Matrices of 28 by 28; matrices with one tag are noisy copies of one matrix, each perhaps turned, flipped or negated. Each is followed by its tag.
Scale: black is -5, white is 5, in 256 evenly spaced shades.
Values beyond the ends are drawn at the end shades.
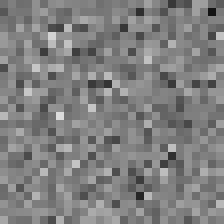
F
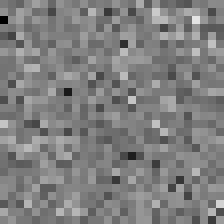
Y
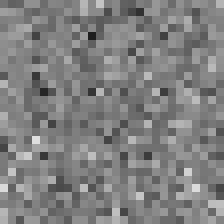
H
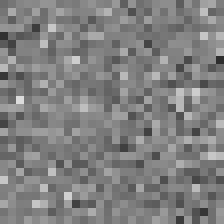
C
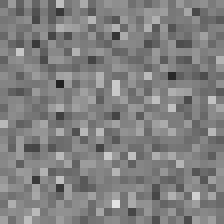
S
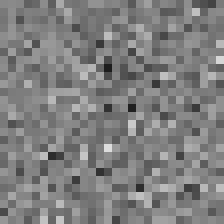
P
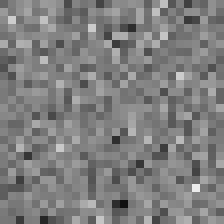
C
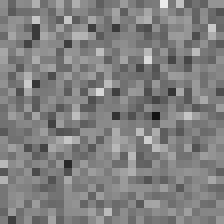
P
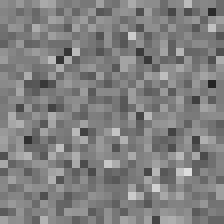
F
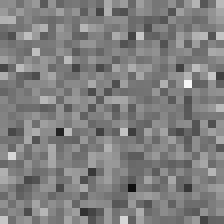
H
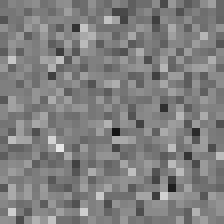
F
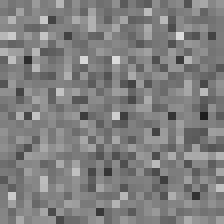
S
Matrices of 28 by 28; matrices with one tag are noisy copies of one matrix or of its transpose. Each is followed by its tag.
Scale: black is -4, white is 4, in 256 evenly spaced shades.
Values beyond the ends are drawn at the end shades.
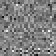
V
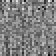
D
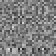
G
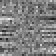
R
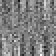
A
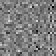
V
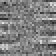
A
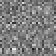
G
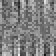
A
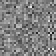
V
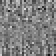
D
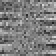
A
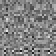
V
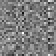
G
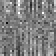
R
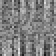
A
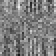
R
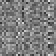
G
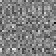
G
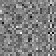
V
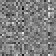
G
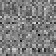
G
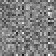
G
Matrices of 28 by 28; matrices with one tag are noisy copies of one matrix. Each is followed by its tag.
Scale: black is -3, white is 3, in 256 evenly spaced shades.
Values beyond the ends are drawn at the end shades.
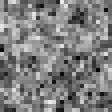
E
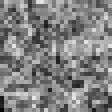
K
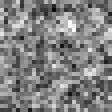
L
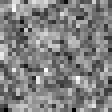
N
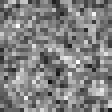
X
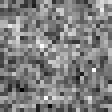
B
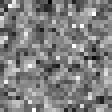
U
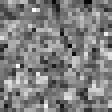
X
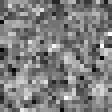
X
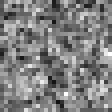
X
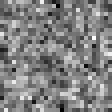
X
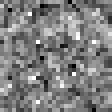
L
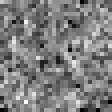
K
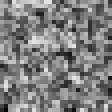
N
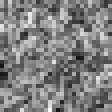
E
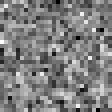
X
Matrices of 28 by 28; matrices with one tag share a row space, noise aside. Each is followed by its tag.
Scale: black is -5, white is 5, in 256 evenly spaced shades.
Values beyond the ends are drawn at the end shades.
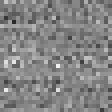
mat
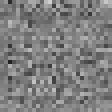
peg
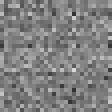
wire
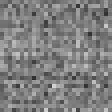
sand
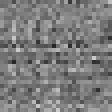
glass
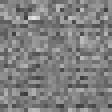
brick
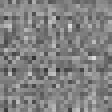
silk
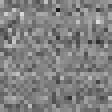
mat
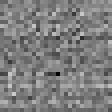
glass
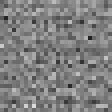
silk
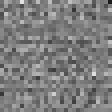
wire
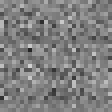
wire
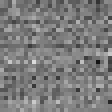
mat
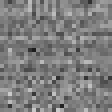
peg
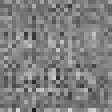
silk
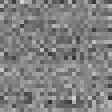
wire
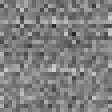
wire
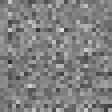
peg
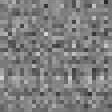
sand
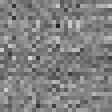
glass
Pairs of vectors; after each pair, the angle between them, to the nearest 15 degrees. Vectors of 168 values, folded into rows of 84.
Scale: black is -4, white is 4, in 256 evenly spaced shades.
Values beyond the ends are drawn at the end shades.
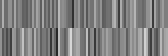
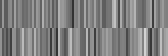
15 degrees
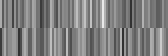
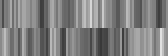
60 degrees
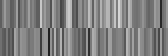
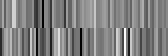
90 degrees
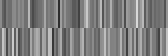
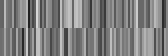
90 degrees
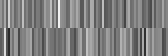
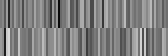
165 degrees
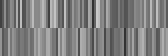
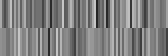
120 degrees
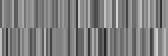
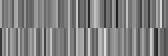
165 degrees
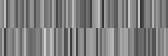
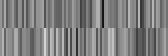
30 degrees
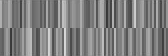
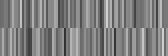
150 degrees
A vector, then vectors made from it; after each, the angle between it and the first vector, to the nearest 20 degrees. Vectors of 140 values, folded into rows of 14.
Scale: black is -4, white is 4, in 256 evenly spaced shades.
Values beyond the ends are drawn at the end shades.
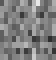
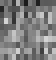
120 degrees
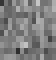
60 degrees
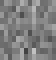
40 degrees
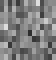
60 degrees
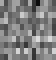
160 degrees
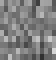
140 degrees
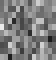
60 degrees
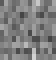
20 degrees
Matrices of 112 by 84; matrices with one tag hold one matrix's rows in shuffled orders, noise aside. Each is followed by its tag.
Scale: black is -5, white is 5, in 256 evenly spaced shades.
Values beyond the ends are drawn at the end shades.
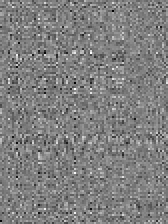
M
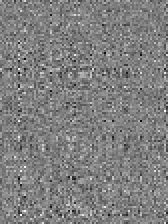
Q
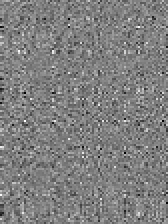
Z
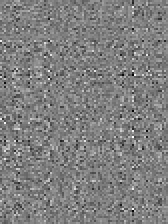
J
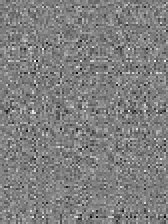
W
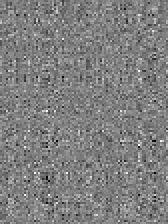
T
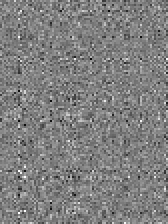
Q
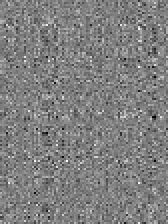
T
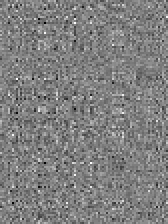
M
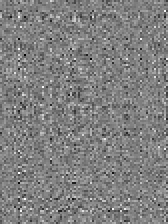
Q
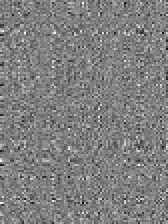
Z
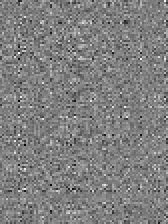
Q
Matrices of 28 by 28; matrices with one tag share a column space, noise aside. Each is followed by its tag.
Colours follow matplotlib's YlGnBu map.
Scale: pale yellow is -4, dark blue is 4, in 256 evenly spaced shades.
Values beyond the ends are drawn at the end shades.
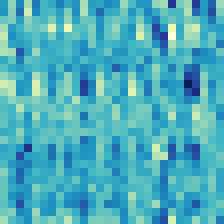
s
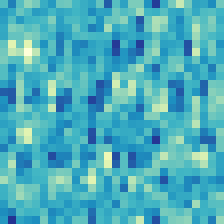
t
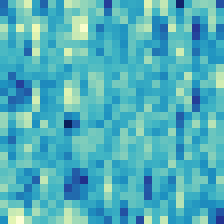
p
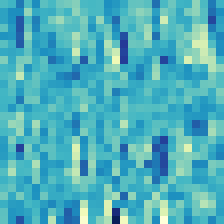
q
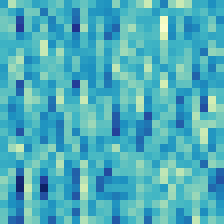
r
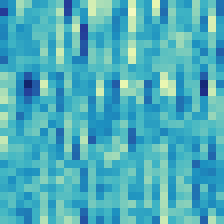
s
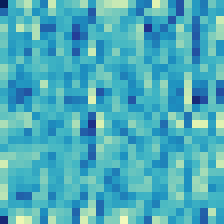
p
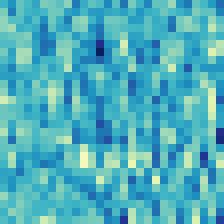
t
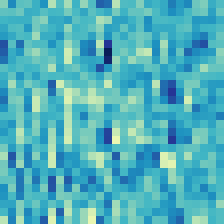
t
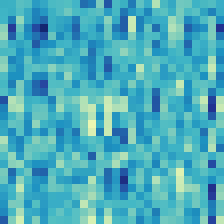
r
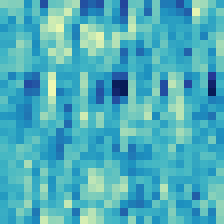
s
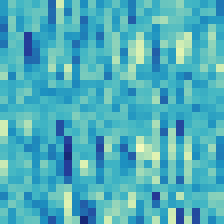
q
